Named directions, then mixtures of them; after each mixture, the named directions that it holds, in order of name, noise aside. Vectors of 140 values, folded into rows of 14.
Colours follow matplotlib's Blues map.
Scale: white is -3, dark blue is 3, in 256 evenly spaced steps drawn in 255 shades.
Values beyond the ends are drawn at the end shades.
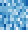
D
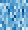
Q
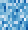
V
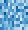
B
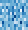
Q, V.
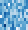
B, D, Q.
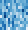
B, D, Q.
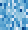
B, D, Q.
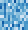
B, D, V.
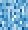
Q, V.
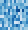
B, Q, V.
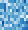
D, V.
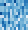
D, Q, V.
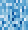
Q, V.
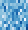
D, V.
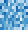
B.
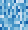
B, Q, V.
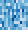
B, Q, V.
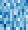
D, Q.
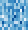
Q, V.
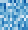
D, V.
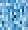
Q, V.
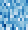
D, Q.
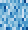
Q, V.
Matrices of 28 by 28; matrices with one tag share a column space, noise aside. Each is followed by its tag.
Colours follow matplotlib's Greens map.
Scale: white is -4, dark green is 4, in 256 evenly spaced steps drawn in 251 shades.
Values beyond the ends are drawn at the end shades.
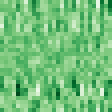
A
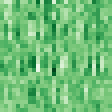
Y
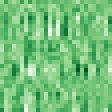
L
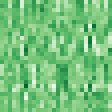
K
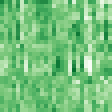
Y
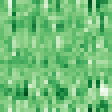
A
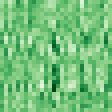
K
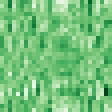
A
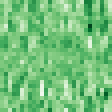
A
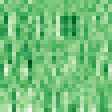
L
